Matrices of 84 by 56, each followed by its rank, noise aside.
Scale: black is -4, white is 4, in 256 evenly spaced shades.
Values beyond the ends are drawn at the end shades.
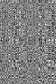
four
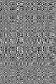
three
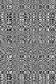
two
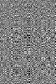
four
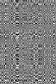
three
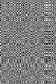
two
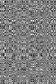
four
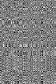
five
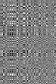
two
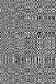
two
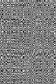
five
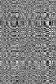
two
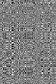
four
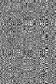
four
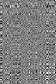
four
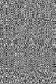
five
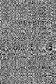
five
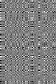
two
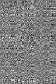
five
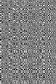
three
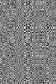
five
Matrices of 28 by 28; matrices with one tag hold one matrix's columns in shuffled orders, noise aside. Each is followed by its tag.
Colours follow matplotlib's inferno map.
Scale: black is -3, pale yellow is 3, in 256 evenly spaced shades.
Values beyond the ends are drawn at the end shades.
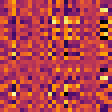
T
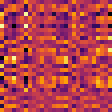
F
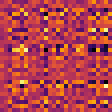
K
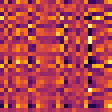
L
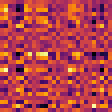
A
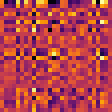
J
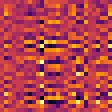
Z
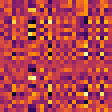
T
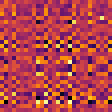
Z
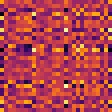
K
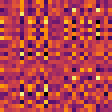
T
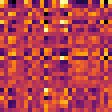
J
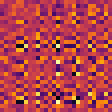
Z
